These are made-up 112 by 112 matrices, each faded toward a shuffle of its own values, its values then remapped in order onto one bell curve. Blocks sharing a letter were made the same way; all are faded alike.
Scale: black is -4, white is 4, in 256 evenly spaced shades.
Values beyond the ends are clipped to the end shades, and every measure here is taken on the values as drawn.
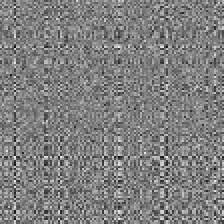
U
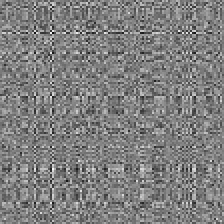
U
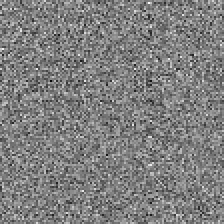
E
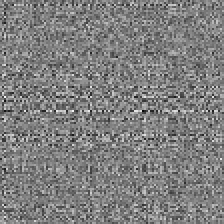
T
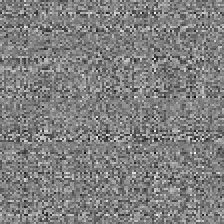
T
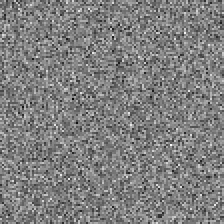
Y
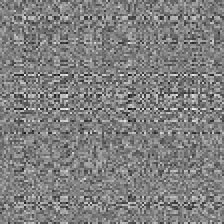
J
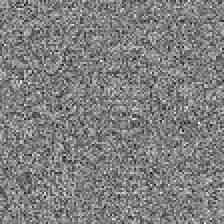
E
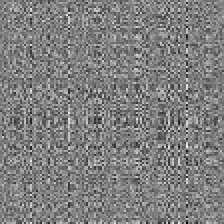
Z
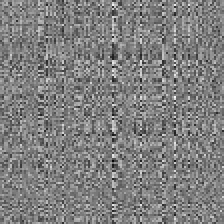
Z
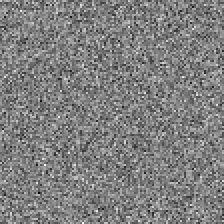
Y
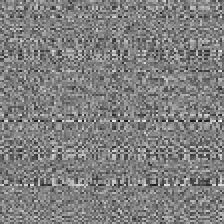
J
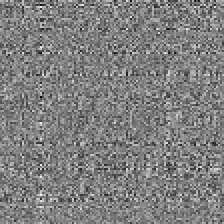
T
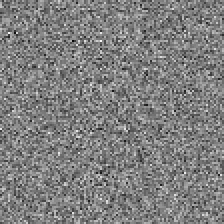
E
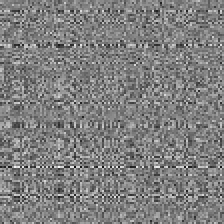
J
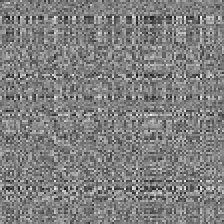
J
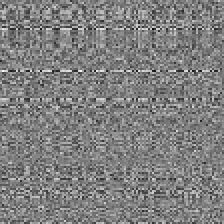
J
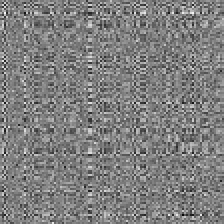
U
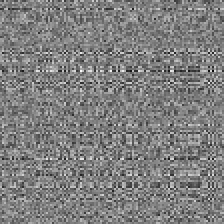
J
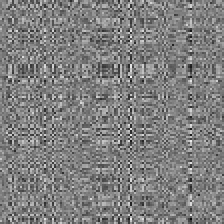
U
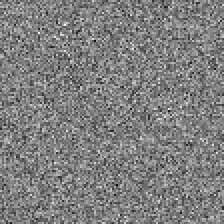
Y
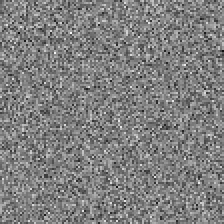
Y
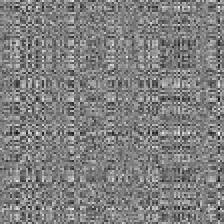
U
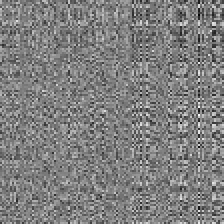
Z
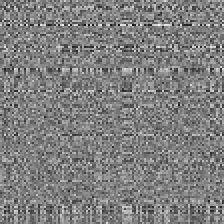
J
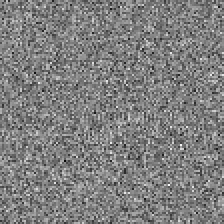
E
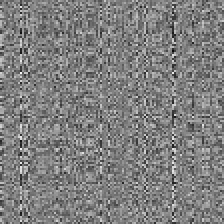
Z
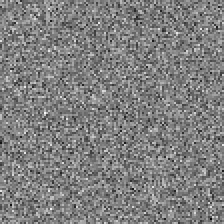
Y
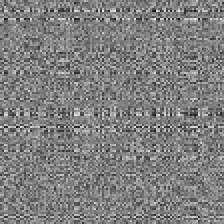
J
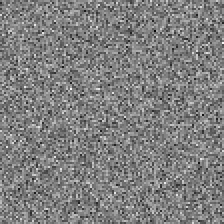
Y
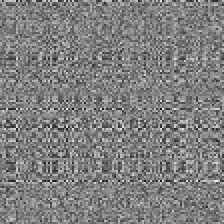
J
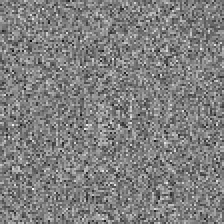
E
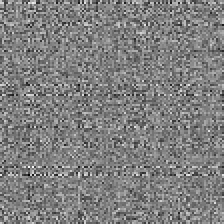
T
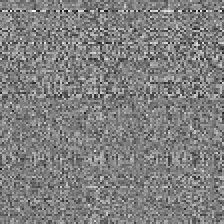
T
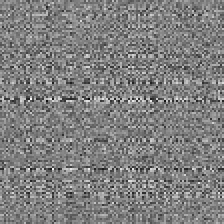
J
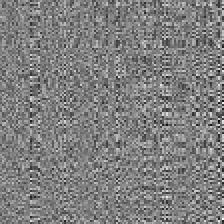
Z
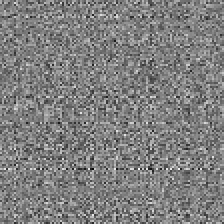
T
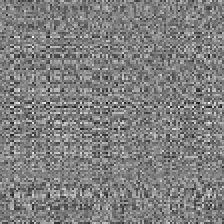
J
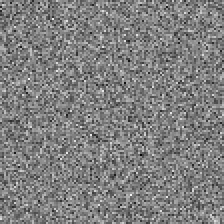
Y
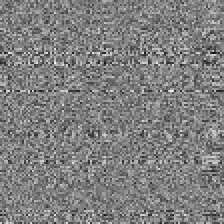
T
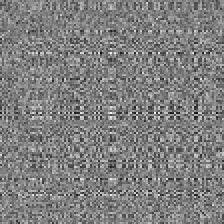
J
